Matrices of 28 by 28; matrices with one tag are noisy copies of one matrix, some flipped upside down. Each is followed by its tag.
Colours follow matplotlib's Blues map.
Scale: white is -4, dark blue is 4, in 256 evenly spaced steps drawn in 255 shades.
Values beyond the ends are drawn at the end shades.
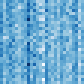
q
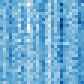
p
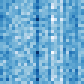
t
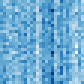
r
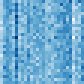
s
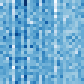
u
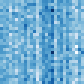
r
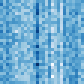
t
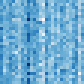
q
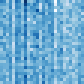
u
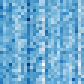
q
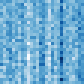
p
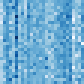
s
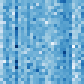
s
